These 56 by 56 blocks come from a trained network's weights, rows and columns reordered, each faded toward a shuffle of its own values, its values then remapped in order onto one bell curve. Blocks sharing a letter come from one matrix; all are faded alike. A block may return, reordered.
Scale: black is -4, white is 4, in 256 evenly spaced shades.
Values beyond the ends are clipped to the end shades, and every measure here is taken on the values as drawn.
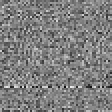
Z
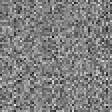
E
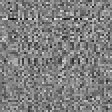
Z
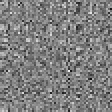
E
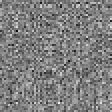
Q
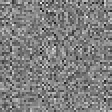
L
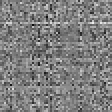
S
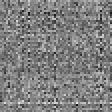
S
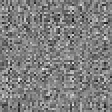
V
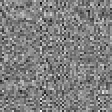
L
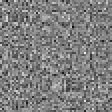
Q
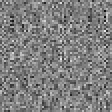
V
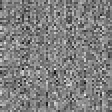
E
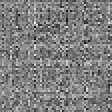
S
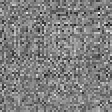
E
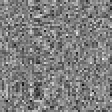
E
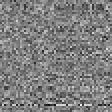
Z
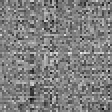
S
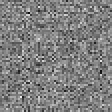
V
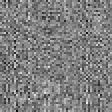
E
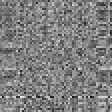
Z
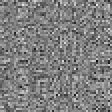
E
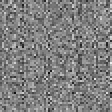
E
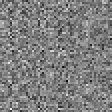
Q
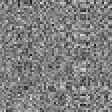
Z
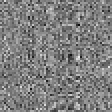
E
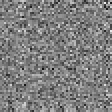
V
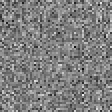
V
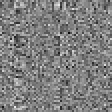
V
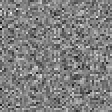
Q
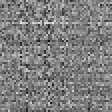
S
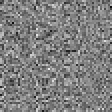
L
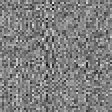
L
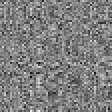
E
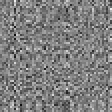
L
